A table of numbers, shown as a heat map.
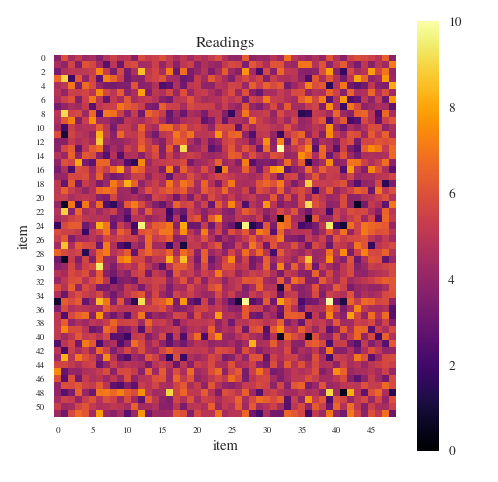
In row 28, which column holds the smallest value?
4
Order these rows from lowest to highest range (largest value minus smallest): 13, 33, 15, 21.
33, 15, 13, 21
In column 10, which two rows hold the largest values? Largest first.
18, 29
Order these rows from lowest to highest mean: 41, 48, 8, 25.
41, 8, 48, 25
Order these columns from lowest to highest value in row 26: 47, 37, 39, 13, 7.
39, 37, 47, 7, 13
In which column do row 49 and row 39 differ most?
30
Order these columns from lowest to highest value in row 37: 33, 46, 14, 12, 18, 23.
14, 46, 18, 33, 12, 23
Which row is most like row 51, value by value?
37
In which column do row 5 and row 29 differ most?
36
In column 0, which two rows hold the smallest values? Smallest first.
35, 24
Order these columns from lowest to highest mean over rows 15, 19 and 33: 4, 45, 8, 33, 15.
45, 4, 8, 15, 33
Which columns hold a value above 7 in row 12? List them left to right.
6, 30, 32
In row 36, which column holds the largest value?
43
